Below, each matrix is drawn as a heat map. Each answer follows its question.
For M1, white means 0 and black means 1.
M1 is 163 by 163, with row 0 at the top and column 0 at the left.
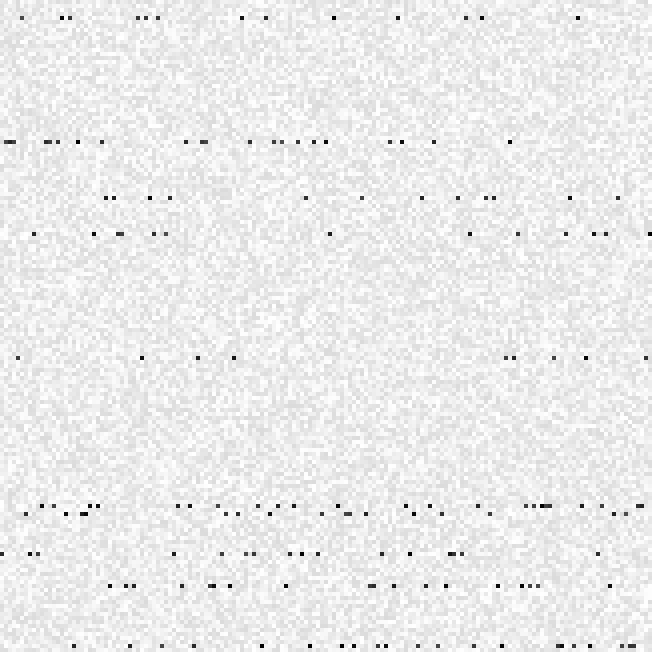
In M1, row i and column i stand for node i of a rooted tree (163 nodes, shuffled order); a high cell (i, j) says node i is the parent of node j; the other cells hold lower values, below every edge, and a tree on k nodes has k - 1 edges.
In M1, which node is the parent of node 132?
146
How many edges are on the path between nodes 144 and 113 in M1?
4
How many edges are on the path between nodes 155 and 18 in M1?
2
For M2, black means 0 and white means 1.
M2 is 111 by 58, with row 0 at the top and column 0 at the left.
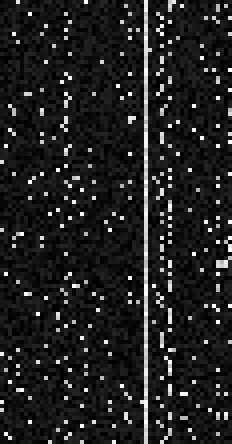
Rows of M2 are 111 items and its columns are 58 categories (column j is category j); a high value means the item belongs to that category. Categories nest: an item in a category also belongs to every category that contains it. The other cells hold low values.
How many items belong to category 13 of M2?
2
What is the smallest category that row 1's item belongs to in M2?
45
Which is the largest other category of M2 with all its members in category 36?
42
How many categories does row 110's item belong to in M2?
5
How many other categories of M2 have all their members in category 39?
4
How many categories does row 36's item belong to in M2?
5
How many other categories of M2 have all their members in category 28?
1
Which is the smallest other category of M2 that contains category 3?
10
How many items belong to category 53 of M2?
3
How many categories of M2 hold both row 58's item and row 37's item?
1
